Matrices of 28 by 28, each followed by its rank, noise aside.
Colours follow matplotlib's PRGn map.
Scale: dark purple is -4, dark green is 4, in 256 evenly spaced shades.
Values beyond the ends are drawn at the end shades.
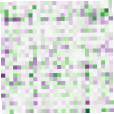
four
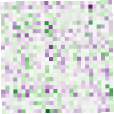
six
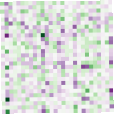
six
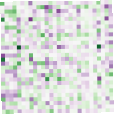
four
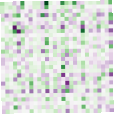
four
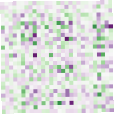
four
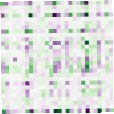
two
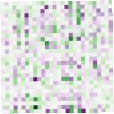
four
